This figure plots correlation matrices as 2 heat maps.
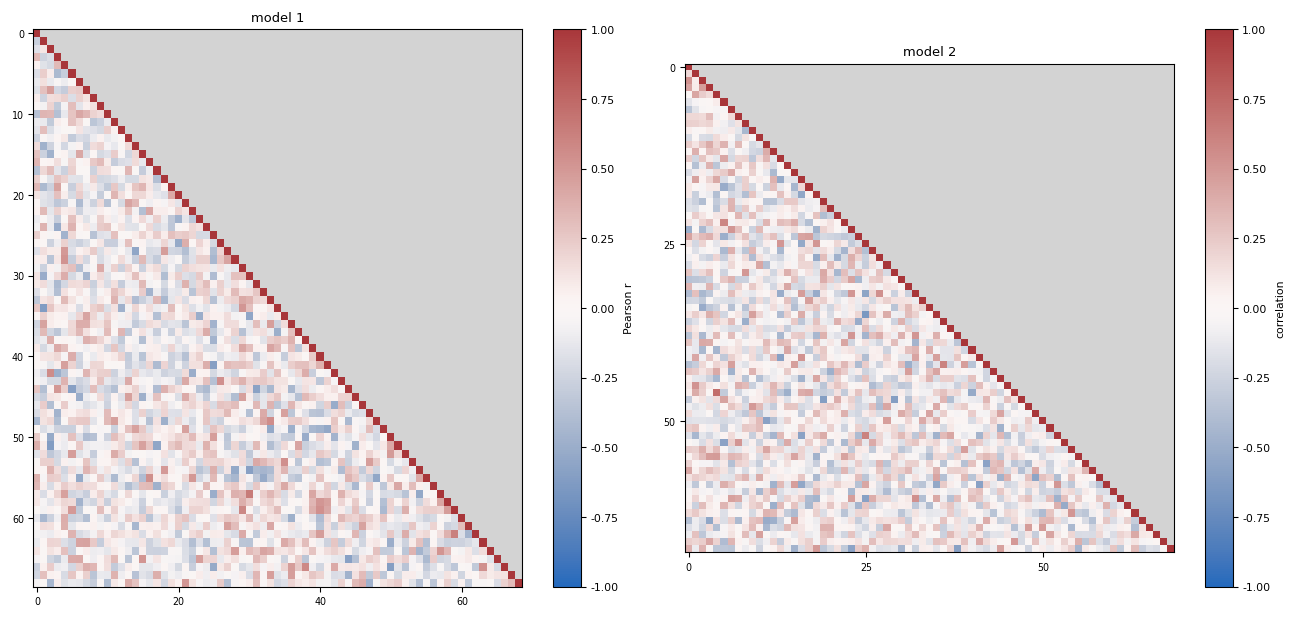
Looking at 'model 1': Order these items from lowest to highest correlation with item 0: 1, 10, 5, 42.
10, 1, 5, 42
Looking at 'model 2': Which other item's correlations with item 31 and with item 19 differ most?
43
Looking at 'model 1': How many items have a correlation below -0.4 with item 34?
3
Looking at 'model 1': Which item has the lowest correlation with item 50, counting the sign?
66
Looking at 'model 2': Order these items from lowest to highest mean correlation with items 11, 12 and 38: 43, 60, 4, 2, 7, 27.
2, 43, 27, 7, 60, 4
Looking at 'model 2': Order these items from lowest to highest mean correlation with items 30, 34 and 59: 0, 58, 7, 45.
58, 45, 0, 7
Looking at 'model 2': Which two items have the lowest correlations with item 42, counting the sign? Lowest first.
56, 31
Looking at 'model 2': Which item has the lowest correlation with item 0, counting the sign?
23
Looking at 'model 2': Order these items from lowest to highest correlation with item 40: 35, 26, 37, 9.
37, 35, 26, 9
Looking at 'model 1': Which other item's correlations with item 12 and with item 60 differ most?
1
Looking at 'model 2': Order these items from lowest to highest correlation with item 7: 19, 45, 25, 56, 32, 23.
19, 25, 32, 56, 23, 45
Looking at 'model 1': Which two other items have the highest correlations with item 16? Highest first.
55, 22
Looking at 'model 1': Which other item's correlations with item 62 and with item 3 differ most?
5
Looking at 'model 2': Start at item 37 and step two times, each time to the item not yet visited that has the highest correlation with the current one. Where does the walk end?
25
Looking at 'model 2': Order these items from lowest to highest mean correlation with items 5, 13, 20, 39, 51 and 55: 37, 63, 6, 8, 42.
37, 63, 6, 8, 42
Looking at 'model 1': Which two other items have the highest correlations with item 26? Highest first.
43, 21
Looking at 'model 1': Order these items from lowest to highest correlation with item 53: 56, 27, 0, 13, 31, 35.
0, 27, 13, 56, 31, 35
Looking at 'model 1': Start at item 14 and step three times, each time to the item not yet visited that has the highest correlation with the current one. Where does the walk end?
68
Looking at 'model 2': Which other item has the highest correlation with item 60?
12
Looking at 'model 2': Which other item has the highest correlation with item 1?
45
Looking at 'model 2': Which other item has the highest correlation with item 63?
54
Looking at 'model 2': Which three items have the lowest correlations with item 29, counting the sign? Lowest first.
47, 21, 34
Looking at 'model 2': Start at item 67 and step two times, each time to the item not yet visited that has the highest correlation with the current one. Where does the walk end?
4
